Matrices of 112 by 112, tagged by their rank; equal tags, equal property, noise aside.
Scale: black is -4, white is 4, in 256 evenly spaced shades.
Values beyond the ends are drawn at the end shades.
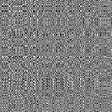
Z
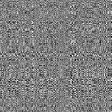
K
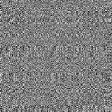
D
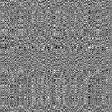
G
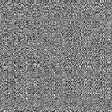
D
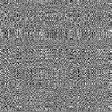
G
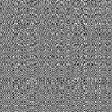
Z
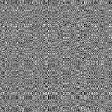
Z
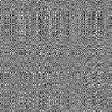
Z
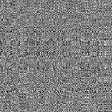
K
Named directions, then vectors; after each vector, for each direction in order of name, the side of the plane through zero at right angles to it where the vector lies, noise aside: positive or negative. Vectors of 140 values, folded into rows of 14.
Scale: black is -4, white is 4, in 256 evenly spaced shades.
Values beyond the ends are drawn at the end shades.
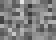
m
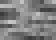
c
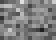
positive, positive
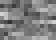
negative, positive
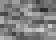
positive, negative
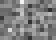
positive, positive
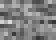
positive, negative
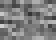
negative, positive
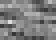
positive, negative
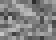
positive, negative
